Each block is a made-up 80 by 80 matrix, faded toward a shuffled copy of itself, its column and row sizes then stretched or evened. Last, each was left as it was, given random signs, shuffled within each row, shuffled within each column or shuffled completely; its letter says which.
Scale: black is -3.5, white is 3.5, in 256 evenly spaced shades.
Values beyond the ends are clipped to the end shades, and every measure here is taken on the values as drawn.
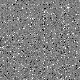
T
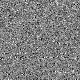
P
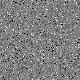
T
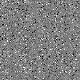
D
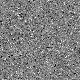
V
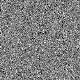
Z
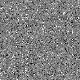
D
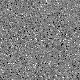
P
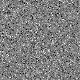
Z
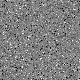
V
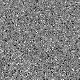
P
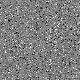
Z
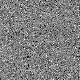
Z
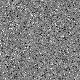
V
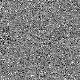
T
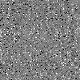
D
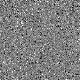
D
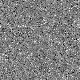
V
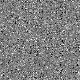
T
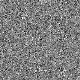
T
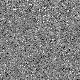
P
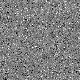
Z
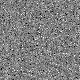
V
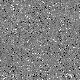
T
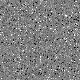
Z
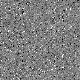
Z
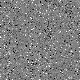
Z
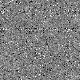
T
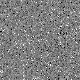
Z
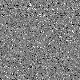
P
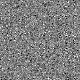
D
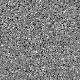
T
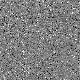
Z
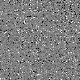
D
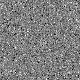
P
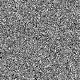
Z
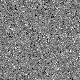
V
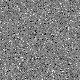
P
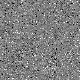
T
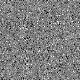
D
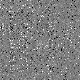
D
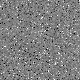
V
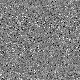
P
